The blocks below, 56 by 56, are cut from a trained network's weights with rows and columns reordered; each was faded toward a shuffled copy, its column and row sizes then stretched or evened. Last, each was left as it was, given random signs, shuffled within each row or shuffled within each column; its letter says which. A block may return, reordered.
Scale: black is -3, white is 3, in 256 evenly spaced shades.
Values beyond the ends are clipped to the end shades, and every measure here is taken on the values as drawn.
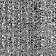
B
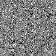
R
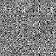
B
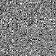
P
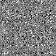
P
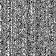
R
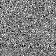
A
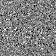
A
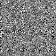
P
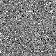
A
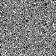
R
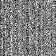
R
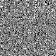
P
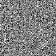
R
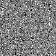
R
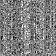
B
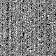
R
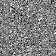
R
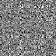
B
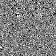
A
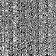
B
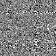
P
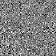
B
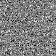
A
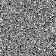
R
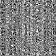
B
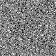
A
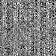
B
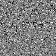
A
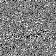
A
